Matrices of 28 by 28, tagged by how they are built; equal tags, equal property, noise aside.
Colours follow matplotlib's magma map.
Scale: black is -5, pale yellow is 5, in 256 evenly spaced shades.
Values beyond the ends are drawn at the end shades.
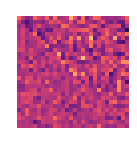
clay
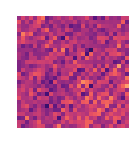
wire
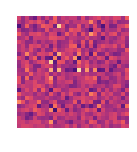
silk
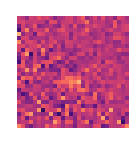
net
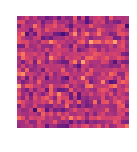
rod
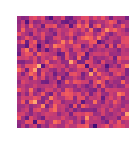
wire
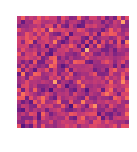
wire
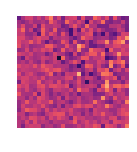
clay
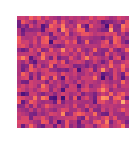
silk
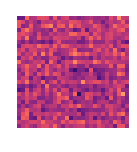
rod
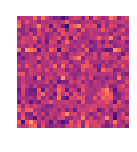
silk
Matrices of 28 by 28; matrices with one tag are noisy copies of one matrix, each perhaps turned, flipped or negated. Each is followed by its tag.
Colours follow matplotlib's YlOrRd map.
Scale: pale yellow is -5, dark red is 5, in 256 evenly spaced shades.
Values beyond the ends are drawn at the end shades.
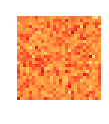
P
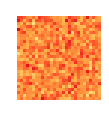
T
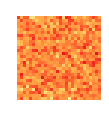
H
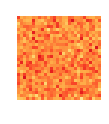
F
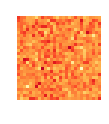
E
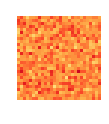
E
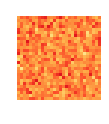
H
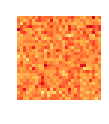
T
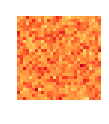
H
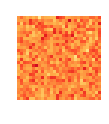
H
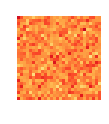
F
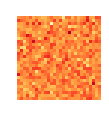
T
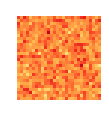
H
